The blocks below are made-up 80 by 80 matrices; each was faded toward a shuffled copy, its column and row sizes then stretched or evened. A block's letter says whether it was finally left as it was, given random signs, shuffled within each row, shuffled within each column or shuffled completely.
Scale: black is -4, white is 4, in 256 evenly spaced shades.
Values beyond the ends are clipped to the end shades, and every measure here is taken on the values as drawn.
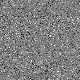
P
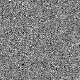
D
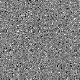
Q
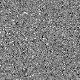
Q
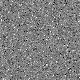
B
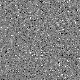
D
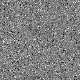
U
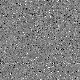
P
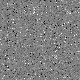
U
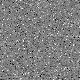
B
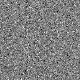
U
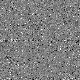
D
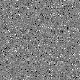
Q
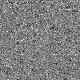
P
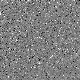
P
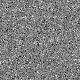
P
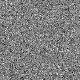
D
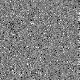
Q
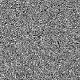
Q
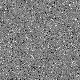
B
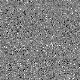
Q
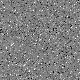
B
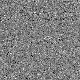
P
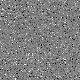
P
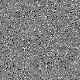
Q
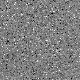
U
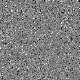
Q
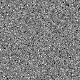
P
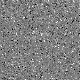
D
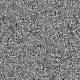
U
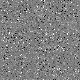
D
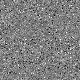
P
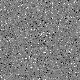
U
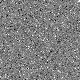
B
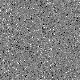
U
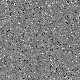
B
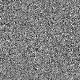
D
